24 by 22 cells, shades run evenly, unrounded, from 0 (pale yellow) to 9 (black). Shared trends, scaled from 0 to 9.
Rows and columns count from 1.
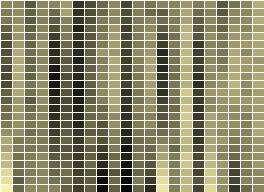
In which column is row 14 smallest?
16
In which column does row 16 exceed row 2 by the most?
6
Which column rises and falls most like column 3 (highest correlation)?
18
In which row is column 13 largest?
24
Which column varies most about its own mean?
14
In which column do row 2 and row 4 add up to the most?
7
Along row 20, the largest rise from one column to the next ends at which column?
17
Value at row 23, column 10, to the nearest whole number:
5
